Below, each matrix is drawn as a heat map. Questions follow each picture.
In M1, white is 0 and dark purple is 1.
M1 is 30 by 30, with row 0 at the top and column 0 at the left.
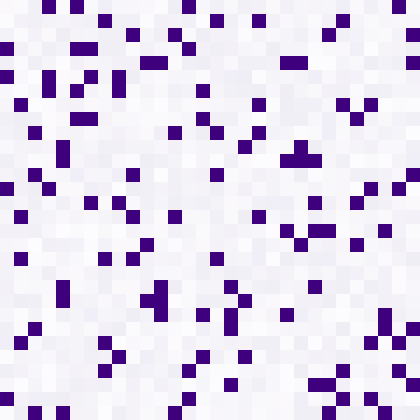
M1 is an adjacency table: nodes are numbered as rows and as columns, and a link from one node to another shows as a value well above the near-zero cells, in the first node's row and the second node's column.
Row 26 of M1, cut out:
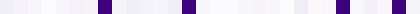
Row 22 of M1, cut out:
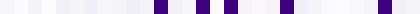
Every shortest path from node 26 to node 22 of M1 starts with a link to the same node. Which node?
node 13
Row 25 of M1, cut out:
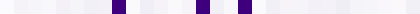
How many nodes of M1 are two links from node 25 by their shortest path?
5
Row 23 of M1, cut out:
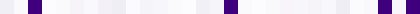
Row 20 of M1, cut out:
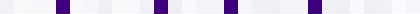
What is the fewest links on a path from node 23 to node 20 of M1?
2
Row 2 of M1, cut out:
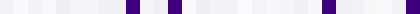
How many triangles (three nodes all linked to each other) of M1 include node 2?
3
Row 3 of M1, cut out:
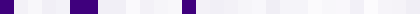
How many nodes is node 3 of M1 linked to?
4
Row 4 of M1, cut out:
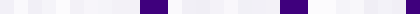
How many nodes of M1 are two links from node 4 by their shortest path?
7
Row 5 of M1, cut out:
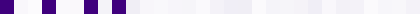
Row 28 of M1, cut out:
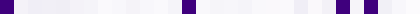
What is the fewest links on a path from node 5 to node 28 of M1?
2
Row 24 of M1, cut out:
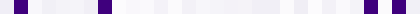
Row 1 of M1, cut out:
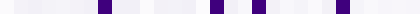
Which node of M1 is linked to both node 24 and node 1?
node 7
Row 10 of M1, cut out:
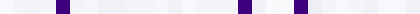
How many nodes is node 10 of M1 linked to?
3
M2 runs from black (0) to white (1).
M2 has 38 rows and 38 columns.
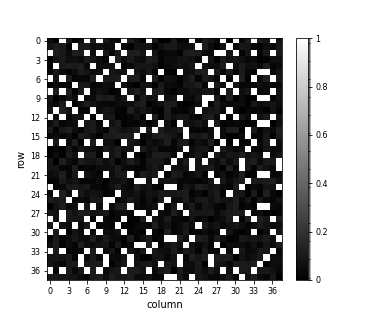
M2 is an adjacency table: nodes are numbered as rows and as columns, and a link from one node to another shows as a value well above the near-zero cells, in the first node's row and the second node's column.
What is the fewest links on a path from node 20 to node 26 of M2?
4
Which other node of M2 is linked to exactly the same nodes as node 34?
node 18
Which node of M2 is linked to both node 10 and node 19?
node 25
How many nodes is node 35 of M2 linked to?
7
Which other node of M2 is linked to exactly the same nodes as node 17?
node 15
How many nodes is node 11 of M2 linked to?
5
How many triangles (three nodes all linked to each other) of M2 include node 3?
1
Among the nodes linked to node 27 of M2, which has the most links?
node 2
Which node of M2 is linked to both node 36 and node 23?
node 0
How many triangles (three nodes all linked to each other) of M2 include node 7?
3
